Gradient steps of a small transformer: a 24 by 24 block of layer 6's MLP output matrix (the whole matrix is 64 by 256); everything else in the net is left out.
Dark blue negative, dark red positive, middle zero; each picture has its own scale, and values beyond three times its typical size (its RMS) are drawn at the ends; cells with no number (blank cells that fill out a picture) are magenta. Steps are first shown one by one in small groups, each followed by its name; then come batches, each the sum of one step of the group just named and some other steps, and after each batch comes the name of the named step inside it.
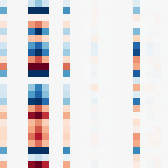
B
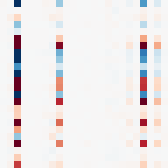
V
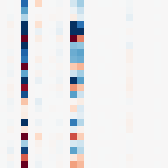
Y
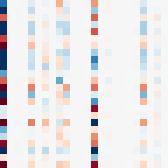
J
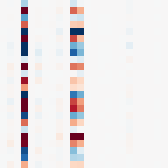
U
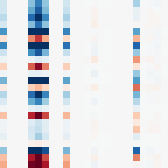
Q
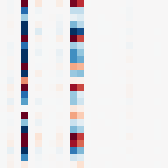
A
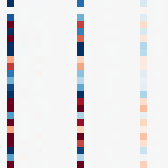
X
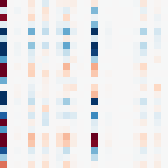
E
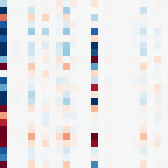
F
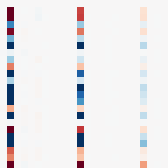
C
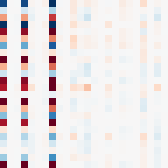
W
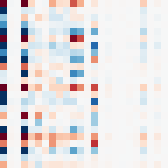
A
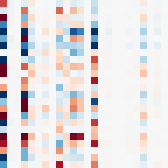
U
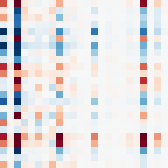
E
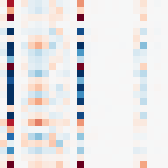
C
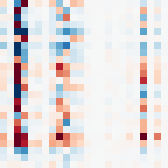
A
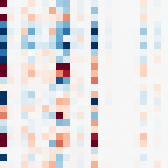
E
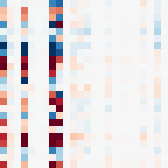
W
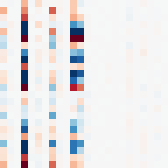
Y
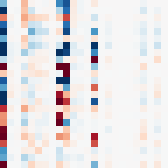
F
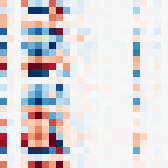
B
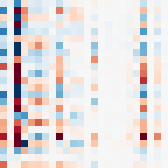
F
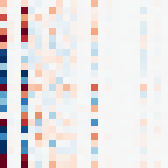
J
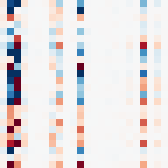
V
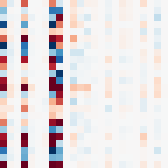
W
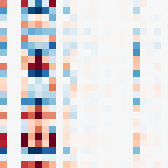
B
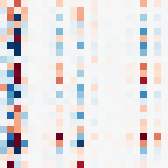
C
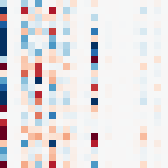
F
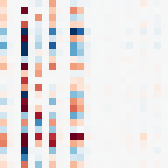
U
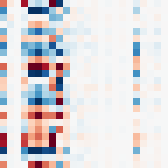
B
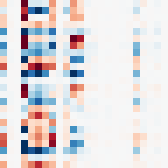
B
